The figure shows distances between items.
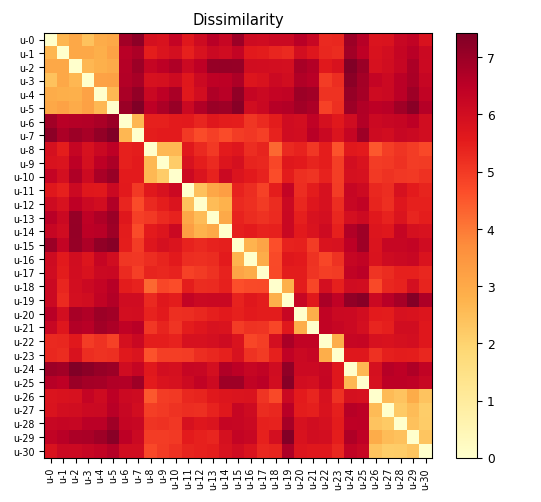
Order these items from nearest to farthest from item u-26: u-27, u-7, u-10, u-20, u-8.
u-27, u-8, u-10, u-20, u-7
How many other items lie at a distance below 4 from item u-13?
3
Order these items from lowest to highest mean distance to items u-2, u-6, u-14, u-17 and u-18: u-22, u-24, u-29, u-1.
u-1, u-22, u-29, u-24
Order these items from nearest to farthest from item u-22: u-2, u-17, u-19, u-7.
u-17, u-2, u-7, u-19
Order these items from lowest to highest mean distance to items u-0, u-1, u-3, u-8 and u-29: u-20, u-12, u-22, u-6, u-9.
u-9, u-22, u-12, u-20, u-6
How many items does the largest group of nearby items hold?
6
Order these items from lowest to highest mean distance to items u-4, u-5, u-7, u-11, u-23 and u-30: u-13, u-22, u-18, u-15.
u-22, u-13, u-18, u-15
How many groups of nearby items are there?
10
